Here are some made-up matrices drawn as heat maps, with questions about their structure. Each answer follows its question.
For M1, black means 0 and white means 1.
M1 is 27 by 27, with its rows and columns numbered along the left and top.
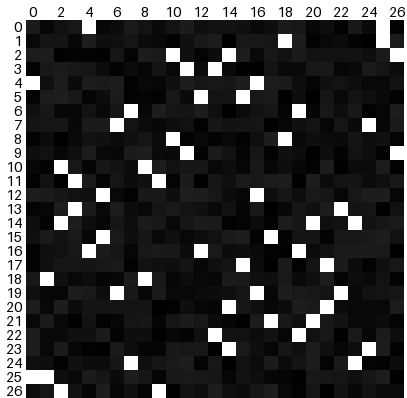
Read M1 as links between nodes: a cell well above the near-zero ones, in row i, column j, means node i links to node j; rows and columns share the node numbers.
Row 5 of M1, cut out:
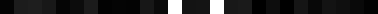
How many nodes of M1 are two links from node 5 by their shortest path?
2
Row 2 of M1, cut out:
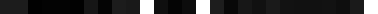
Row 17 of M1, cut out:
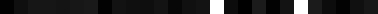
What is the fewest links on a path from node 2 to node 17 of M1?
4
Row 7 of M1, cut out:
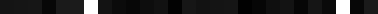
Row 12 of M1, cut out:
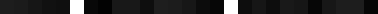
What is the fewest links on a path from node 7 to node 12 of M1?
4
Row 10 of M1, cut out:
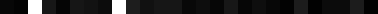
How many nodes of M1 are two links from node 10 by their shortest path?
3
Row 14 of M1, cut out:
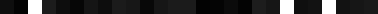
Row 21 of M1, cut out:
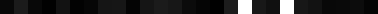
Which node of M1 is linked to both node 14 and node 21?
node 20
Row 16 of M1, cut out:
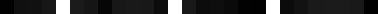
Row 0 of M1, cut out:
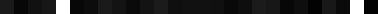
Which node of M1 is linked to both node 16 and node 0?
node 4
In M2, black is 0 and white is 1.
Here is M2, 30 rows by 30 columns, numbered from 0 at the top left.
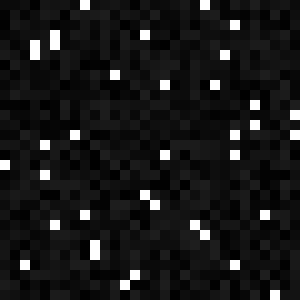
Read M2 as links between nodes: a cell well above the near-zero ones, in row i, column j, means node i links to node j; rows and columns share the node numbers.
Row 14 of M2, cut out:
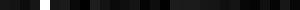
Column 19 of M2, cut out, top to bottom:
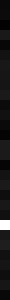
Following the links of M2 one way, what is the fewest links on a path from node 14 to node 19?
4
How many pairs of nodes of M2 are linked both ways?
3
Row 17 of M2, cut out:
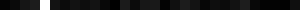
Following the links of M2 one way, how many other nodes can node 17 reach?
6
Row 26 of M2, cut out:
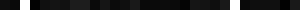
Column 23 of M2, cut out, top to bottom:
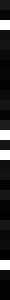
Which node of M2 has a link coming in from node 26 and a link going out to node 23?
node 2
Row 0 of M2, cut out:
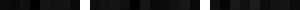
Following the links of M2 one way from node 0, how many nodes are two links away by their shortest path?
3
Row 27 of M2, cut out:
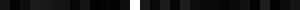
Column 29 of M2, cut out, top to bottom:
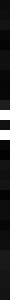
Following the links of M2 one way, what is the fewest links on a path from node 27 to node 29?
2
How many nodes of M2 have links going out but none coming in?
4
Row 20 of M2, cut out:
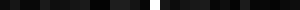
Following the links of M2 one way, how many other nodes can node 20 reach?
8
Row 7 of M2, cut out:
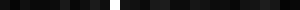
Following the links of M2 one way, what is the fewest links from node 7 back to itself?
5
